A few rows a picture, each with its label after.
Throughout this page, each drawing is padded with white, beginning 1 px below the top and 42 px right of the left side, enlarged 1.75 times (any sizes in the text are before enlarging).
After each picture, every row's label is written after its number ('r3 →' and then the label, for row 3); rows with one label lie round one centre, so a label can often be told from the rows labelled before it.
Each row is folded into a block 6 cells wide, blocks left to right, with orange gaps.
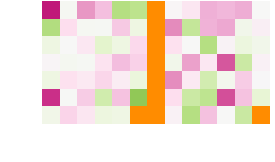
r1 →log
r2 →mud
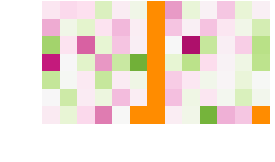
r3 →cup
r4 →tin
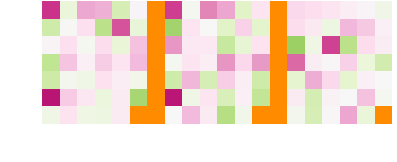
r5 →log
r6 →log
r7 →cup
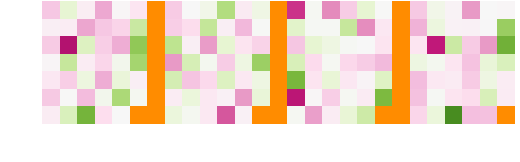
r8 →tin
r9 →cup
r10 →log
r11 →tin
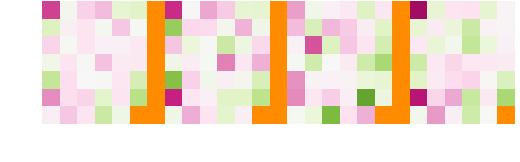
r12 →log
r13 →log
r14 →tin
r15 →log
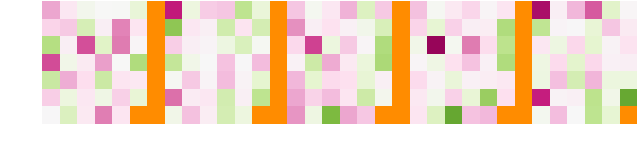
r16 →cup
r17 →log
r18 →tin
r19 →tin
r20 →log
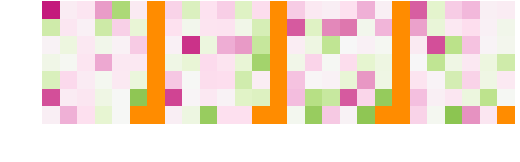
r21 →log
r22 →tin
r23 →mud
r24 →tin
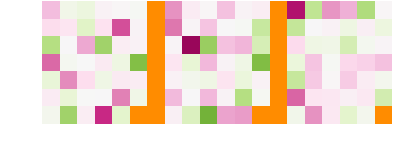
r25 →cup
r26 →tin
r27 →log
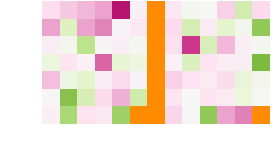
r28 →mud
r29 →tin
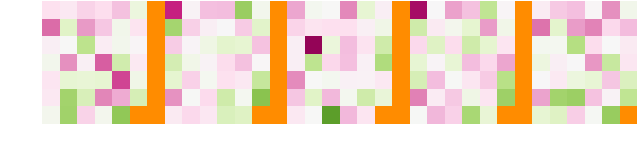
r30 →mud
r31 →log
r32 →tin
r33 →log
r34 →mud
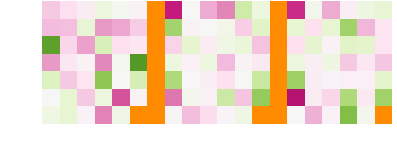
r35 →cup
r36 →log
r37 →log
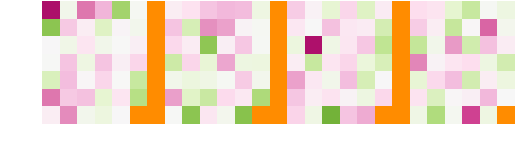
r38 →log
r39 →mud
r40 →tin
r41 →cup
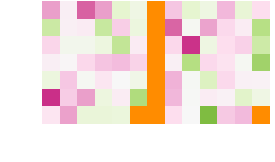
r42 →log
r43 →tin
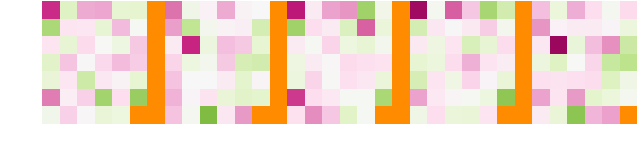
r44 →log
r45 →tin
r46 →log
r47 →log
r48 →tin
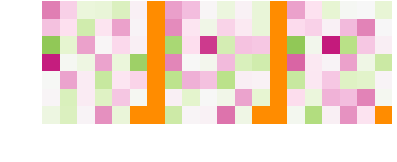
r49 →cup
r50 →cup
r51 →cup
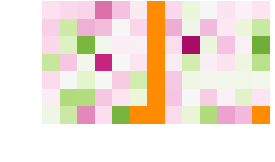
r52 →mud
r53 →tin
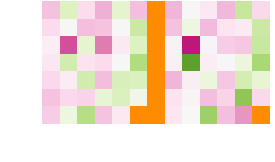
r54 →tin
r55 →tin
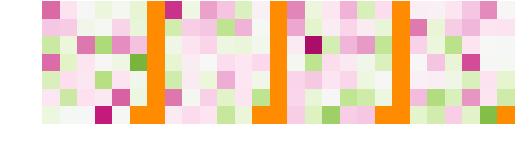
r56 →cup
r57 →log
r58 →tin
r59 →mud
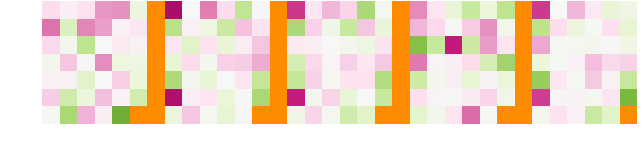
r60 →mud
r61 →log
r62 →log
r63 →cup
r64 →log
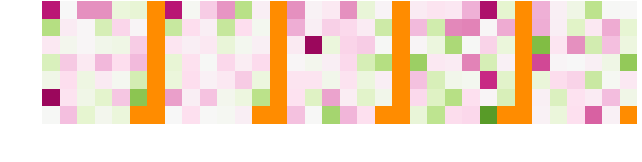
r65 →log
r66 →log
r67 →tin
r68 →mud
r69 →cup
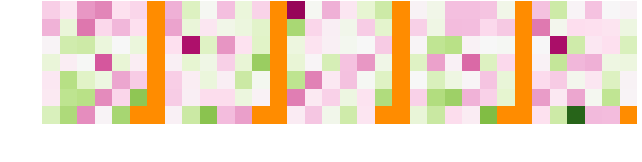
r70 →mud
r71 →tin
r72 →log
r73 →mud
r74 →tin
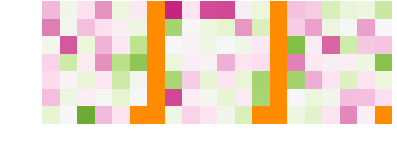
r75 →tin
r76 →log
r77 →cup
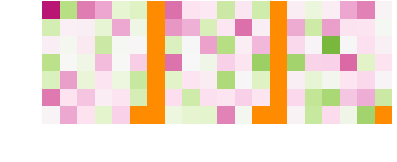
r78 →log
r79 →cup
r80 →mud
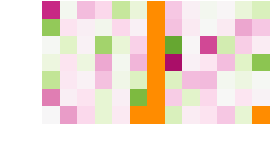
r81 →log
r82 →cup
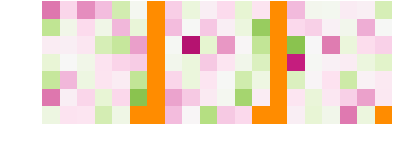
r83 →log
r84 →tin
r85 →cup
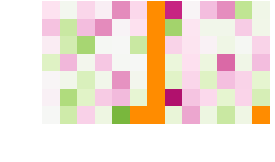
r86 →mud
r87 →log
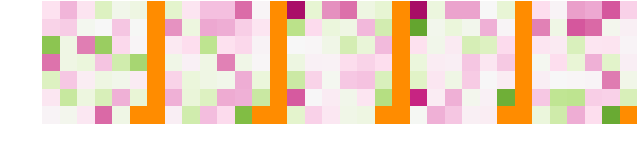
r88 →cup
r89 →mud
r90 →log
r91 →log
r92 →mud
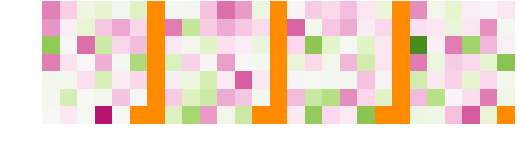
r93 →cup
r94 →mud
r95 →mud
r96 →cup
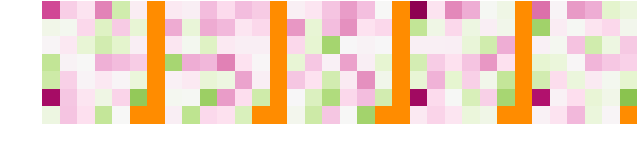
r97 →log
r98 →mud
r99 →mud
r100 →log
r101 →log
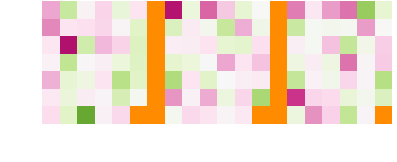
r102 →tin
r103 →log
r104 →log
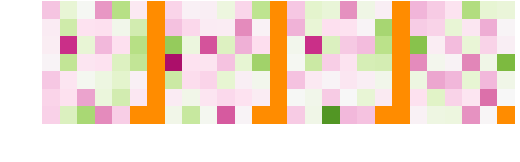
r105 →tin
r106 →cup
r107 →tin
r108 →cup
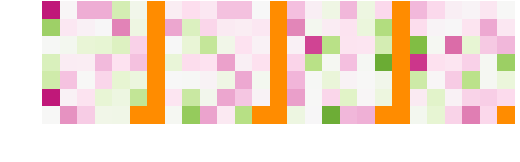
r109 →log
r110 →mud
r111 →tin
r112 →cup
